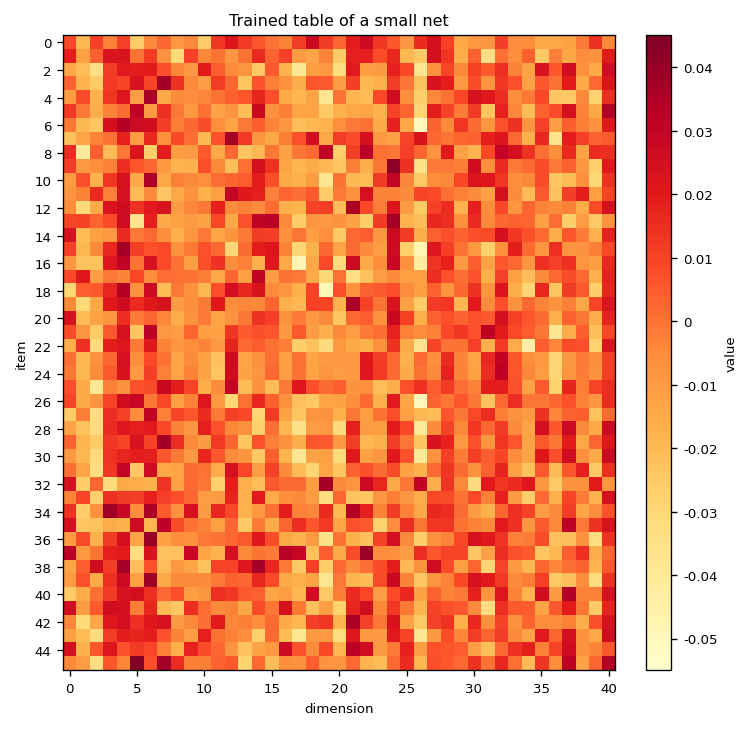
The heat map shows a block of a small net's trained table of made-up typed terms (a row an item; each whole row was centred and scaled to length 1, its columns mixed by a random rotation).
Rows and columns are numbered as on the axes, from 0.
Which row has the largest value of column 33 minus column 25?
15
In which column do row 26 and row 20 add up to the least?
26
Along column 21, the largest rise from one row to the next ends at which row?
34
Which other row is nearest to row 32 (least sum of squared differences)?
8
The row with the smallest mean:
22
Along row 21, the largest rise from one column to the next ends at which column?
6
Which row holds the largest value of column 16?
37
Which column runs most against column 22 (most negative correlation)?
30
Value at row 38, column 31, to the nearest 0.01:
-0.03
